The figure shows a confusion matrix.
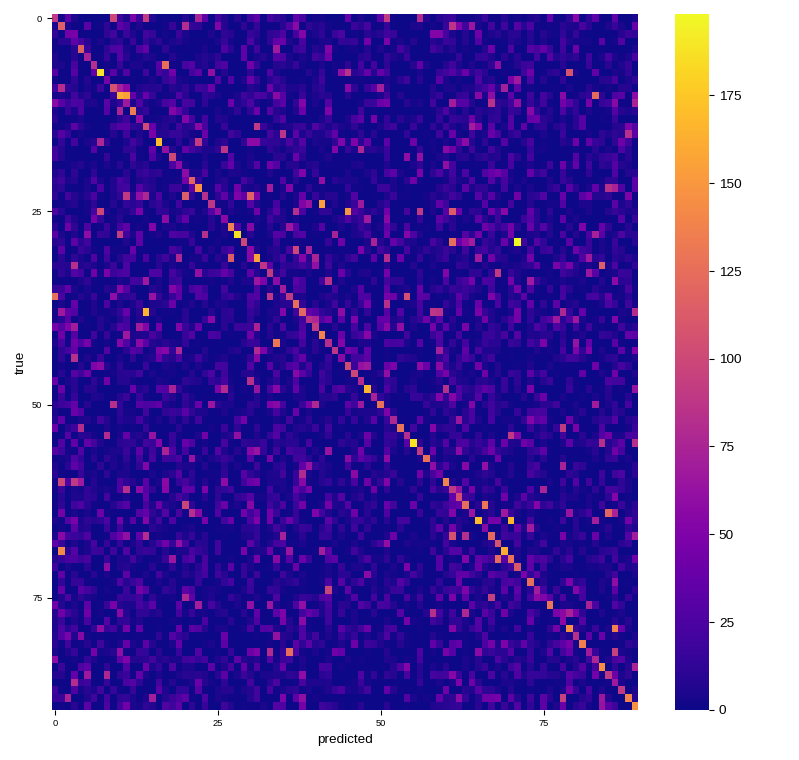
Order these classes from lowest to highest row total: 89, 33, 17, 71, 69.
71, 17, 89, 69, 33
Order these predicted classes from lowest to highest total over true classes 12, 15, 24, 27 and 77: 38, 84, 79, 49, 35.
49, 84, 79, 38, 35
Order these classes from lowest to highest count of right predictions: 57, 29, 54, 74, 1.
74, 54, 29, 1, 57
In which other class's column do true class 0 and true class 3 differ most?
9
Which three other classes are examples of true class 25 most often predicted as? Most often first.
45, 61, 7
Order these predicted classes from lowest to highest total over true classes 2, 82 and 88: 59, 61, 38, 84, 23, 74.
74, 23, 61, 84, 59, 38
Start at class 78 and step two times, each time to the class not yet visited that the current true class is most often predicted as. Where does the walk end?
14
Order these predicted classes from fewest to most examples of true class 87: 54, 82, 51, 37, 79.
54, 37, 82, 51, 79
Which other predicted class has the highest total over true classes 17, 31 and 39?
40
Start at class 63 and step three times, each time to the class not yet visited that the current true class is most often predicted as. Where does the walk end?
86
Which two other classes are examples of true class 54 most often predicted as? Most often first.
70, 8
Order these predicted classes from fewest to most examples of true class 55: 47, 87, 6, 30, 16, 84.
47, 30, 6, 87, 16, 84
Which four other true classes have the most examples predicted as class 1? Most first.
69, 60, 9, 38
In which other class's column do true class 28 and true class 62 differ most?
10
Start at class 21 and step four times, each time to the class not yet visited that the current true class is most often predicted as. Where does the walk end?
61
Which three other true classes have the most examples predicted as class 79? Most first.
7, 77, 64
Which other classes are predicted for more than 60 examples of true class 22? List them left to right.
33, 85, 86
